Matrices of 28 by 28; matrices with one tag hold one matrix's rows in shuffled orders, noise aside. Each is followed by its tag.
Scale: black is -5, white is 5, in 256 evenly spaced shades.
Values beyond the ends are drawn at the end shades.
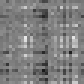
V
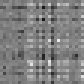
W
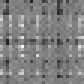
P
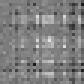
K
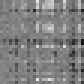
K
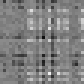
W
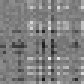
W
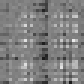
V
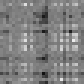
V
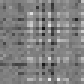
W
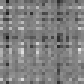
P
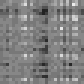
V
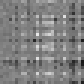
K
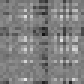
V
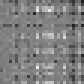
K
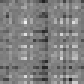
V
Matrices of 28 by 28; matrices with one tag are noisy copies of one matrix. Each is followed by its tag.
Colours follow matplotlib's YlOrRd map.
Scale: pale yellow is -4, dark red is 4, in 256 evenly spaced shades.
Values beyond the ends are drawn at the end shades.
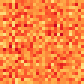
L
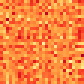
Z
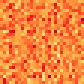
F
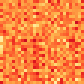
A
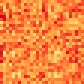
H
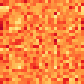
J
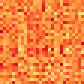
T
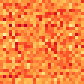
L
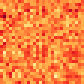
H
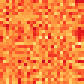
Z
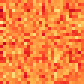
H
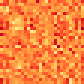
J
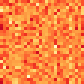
J
